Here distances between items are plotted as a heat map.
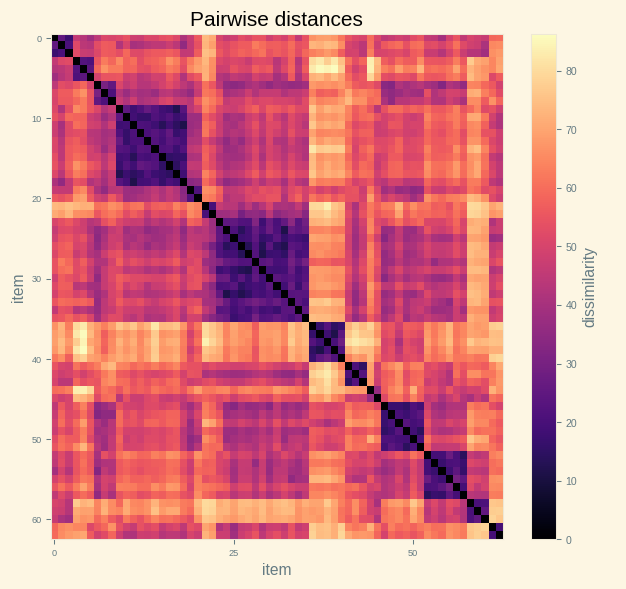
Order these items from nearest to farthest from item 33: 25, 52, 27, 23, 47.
25, 27, 23, 47, 52
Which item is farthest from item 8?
41
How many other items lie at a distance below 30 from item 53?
5
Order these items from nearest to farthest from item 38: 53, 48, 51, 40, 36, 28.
36, 40, 48, 51, 28, 53
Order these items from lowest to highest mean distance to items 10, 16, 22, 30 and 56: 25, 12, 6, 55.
25, 12, 6, 55
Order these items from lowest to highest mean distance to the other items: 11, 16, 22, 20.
11, 16, 20, 22
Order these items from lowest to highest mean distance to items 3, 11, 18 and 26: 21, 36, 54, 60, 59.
54, 21, 60, 59, 36
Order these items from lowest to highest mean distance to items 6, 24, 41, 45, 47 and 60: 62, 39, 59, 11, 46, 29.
46, 29, 11, 59, 62, 39
